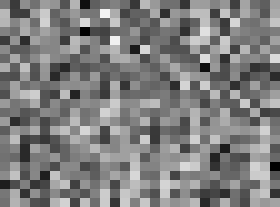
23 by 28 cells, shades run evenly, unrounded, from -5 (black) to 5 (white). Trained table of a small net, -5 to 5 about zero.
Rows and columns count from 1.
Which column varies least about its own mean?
10
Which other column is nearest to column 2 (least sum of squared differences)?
26
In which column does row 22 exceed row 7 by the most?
11
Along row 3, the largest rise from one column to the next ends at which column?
24
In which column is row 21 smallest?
1
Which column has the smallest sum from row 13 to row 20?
3
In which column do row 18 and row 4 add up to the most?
21
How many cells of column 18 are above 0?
11
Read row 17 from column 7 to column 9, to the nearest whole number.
-1 0 1
